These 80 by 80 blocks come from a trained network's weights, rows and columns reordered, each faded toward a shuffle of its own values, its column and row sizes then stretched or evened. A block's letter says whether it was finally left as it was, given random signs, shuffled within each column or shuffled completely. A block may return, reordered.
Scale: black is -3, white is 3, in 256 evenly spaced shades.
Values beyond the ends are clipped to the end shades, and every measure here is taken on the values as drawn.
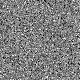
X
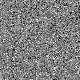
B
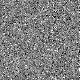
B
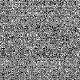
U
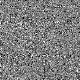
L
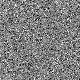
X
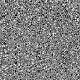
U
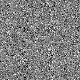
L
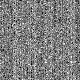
B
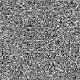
U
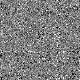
L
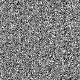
B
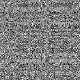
U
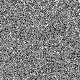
X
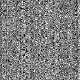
U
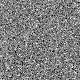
X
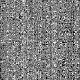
U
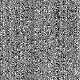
U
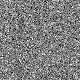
X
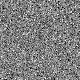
X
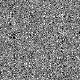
L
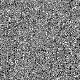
B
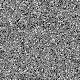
X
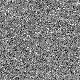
X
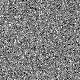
X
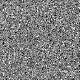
B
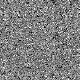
L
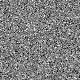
X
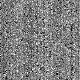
B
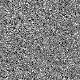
B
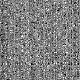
U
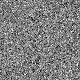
X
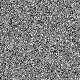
X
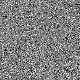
L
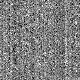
B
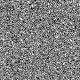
B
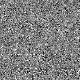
L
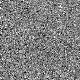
B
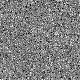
X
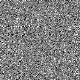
L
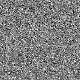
L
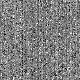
B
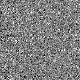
L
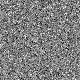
X
